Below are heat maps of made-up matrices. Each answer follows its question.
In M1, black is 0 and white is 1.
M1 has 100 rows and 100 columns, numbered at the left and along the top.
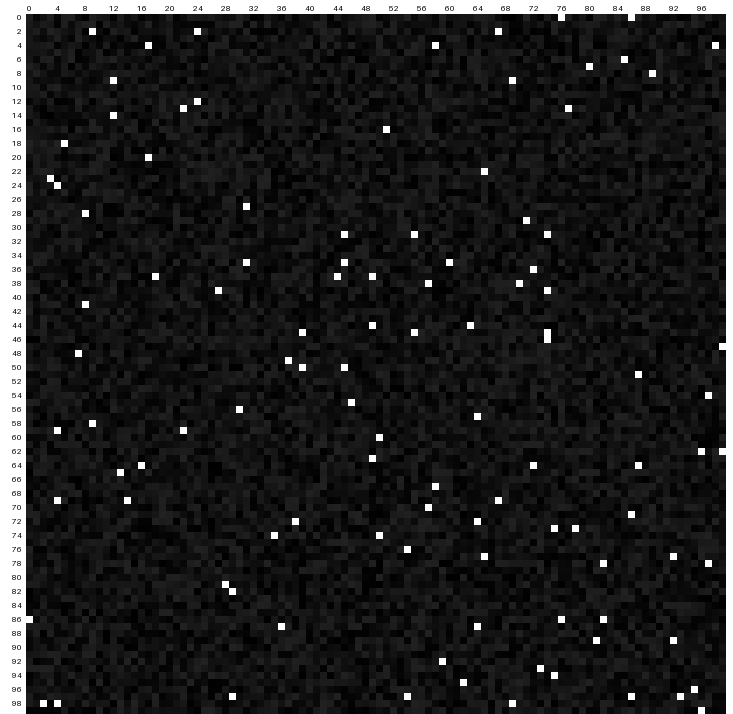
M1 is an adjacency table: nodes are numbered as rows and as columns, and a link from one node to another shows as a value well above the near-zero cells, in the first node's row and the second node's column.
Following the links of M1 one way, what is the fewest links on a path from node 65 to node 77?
2
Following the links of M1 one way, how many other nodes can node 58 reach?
10
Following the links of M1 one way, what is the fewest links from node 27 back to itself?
4
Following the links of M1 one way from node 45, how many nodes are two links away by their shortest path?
4
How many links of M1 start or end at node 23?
1
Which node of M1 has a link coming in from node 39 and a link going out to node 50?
node 74
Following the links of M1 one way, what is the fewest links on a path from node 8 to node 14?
7
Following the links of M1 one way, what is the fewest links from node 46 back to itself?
5
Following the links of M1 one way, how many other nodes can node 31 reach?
9
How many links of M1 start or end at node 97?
6
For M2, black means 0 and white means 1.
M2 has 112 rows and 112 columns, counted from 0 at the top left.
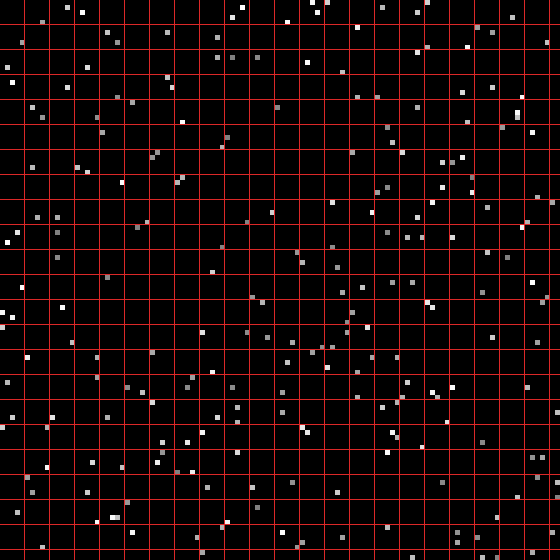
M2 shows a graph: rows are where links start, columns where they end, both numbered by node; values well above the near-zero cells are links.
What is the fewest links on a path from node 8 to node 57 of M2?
2
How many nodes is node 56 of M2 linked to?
3
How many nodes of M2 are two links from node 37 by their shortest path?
6
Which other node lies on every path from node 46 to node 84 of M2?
node 47
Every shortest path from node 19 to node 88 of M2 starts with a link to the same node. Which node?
node 23
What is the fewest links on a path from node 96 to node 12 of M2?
7
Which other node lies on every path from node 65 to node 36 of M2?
node 0
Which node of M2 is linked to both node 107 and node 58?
node 68
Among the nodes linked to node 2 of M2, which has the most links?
node 83
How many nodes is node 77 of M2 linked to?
5
